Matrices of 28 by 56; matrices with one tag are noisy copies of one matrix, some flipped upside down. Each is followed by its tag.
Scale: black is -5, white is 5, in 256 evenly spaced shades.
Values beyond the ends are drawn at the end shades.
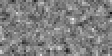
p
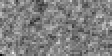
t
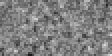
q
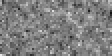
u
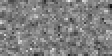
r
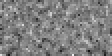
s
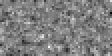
p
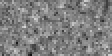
q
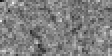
t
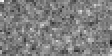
u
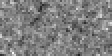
t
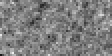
t
